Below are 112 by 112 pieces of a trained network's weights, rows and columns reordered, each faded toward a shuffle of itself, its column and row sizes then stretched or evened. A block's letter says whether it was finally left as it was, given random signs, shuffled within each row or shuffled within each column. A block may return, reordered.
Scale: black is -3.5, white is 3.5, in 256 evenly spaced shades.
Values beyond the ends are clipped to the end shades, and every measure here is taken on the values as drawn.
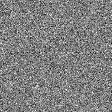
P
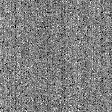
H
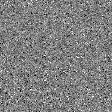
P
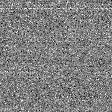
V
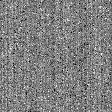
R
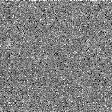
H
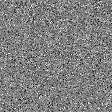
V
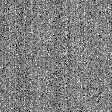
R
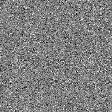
H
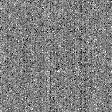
H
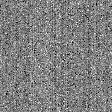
R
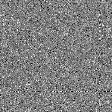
P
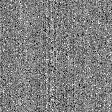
R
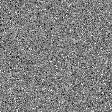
R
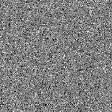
H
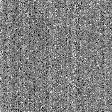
R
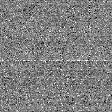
H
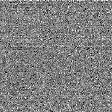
H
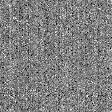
H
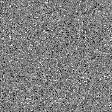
P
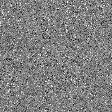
R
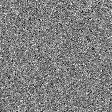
V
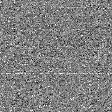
H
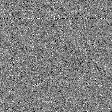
P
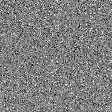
V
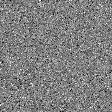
V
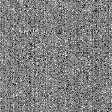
H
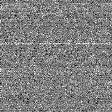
H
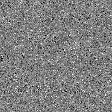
V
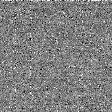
H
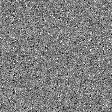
R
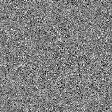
P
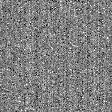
H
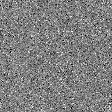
V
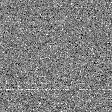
V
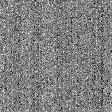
R
